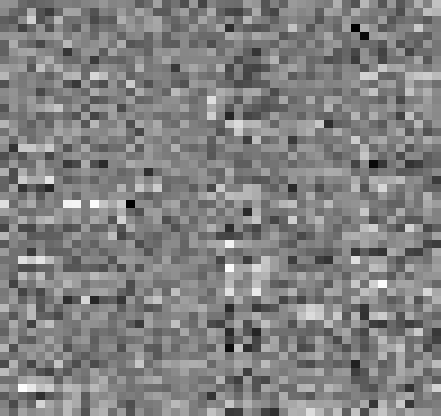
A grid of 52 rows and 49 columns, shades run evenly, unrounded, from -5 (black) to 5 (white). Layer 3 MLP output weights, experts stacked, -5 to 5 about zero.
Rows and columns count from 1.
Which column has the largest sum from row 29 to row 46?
30
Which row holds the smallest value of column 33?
24
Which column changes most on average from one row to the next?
26
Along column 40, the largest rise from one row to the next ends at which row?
33
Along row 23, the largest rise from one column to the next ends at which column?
3
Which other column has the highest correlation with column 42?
46
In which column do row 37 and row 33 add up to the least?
36
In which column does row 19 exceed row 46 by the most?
4
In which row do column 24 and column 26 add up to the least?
44
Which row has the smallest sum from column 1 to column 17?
34
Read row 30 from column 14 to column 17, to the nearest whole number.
-2 -1 0 -1
